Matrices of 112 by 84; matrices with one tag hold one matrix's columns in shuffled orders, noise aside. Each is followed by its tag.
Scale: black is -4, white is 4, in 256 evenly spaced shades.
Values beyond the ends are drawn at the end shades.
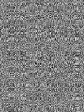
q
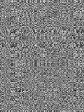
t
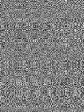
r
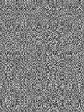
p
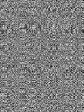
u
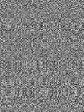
r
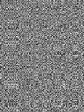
p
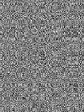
q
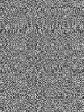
u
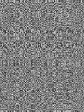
t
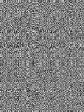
t
